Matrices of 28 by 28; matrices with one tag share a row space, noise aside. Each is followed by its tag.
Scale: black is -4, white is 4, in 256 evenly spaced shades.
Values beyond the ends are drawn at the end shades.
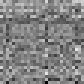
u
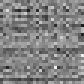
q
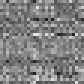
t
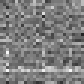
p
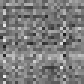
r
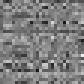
q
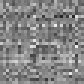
t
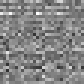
p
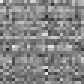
u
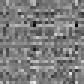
t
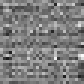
q
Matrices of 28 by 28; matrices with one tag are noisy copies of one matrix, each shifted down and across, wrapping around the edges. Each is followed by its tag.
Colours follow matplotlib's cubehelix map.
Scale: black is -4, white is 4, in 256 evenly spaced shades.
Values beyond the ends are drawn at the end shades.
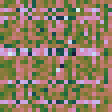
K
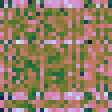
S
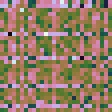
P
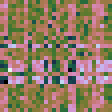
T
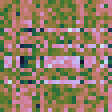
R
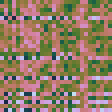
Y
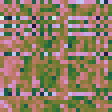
Y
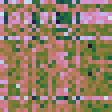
R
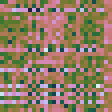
Y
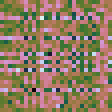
Y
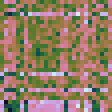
R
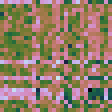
R
